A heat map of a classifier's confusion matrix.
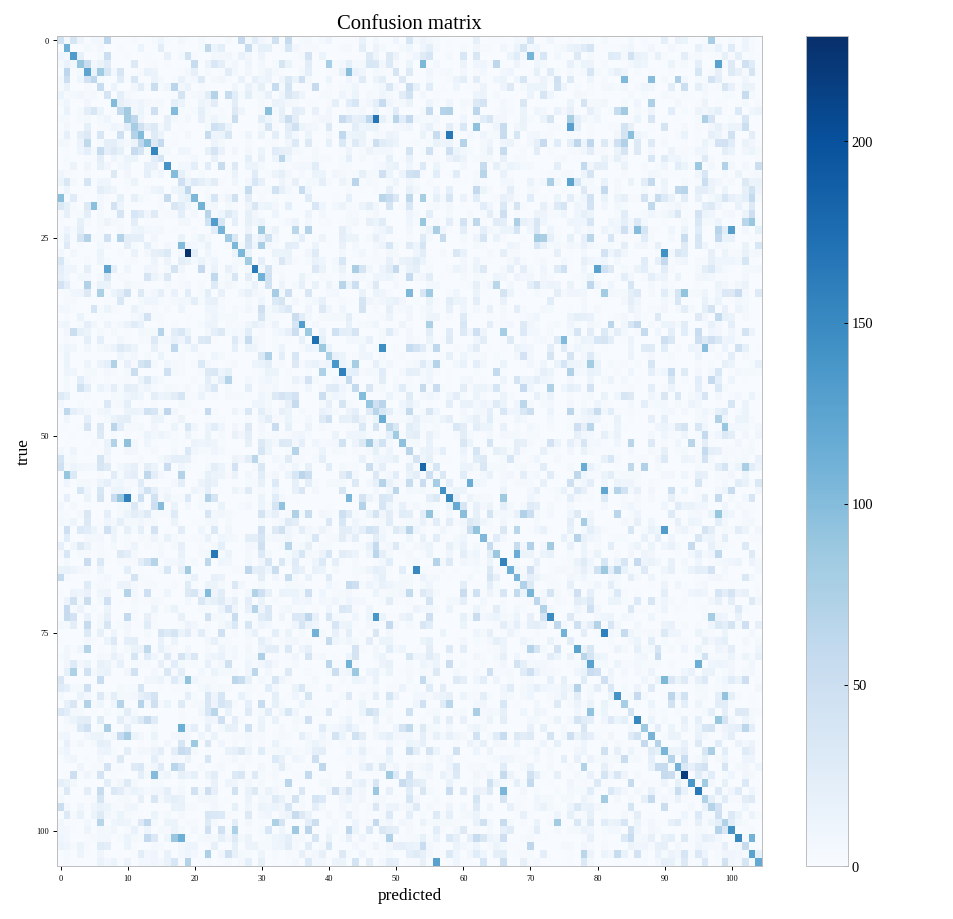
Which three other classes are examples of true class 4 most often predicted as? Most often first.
43, 6, 1
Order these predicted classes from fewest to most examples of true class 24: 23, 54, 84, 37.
54, 23, 84, 37
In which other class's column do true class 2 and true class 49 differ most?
70
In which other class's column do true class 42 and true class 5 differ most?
84
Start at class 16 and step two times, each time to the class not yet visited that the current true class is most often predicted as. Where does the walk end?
66
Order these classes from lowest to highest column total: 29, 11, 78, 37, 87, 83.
87, 29, 83, 11, 37, 78
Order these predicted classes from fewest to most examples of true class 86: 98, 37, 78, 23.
23, 78, 37, 98
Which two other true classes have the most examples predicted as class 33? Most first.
59, 15
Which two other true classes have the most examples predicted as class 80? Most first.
29, 74
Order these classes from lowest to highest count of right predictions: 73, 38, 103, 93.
103, 73, 38, 93
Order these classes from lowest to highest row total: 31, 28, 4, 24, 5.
28, 31, 4, 5, 24
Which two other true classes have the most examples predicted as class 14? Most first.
93, 66
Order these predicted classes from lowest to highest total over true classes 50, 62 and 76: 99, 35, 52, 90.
35, 99, 52, 90
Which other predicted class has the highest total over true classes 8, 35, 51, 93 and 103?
78
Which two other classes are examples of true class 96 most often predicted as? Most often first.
81, 88
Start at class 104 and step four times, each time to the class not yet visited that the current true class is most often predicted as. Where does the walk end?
30
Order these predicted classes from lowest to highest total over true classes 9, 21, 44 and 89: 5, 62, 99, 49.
99, 49, 62, 5
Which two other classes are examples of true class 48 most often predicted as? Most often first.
98, 40
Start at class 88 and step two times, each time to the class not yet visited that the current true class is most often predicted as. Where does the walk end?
47
